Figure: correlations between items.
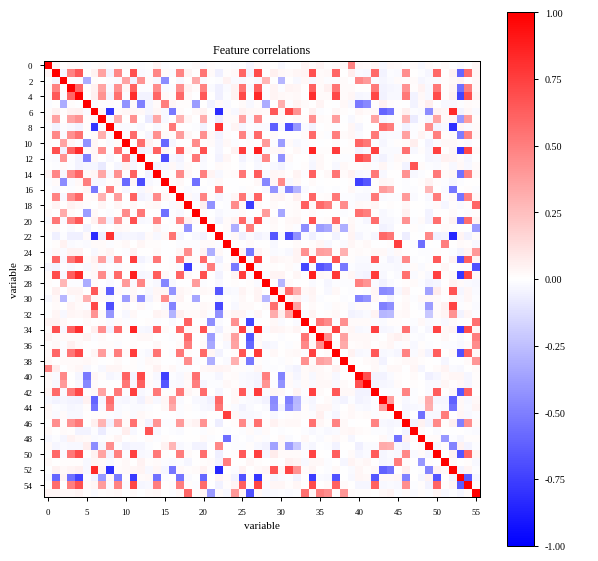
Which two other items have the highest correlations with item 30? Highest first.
15, 5
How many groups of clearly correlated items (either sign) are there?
7
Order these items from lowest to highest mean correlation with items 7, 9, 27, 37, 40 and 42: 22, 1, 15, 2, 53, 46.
53, 15, 22, 2, 46, 1
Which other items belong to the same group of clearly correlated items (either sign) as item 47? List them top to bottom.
13
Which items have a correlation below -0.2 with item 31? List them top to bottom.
8, 16, 22, 43, 44, 49
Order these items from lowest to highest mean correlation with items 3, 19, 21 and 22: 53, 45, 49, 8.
53, 45, 49, 8
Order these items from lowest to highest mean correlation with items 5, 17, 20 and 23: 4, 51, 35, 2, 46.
2, 35, 51, 46, 4
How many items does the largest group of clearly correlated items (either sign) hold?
18
